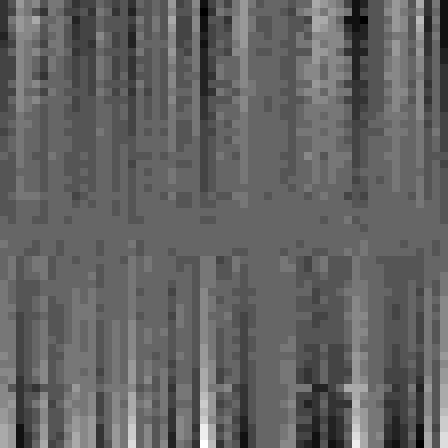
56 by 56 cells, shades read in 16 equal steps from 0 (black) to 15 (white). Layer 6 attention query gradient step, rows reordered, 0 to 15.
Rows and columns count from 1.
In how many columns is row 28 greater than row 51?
23
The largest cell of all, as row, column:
56, 26
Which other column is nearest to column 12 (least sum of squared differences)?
15
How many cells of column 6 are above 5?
32
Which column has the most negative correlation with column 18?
44
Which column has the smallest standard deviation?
35
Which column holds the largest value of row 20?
39
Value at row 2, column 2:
4
